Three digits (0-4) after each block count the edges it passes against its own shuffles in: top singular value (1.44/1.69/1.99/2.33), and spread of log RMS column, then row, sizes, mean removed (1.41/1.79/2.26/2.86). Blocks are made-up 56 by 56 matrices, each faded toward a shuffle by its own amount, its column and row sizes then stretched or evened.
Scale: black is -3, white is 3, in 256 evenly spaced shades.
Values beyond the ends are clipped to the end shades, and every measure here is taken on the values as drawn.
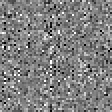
1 3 0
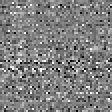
0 0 4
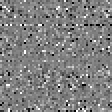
0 1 3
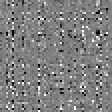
3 4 2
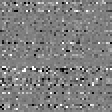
2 1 4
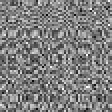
4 0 0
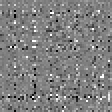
0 3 3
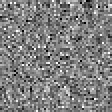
2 0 0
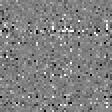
0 2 2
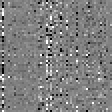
2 4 1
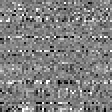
4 0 4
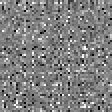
3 2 2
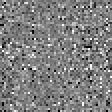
0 3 2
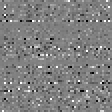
0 1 4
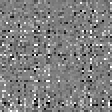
3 3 3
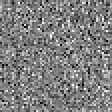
1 1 0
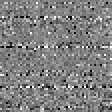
2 0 4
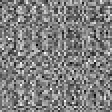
4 1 1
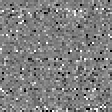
0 0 3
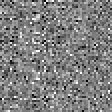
3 2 1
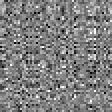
4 2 0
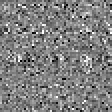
1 1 3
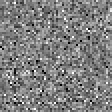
1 0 1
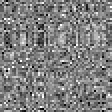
4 1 0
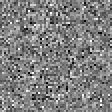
1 1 0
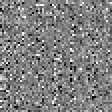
1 3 0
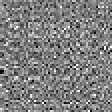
4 0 1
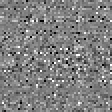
0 0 3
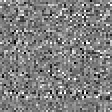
3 1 3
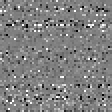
1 0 4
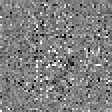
0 3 2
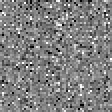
1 2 0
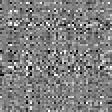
3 3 4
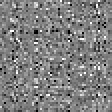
3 3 1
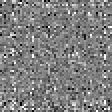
1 3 3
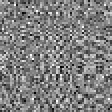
4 1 2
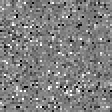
0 1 2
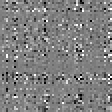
0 4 4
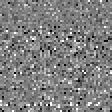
1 0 2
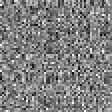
3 2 0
